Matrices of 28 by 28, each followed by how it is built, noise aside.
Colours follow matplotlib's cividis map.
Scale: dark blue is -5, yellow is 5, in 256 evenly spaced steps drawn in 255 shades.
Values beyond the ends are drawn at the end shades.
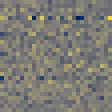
uneven rows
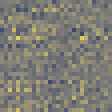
low rank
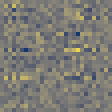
low rank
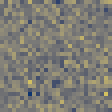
low rank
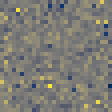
sparse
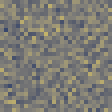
noise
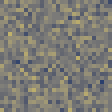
noise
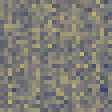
blocks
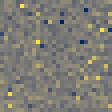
sparse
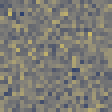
noise
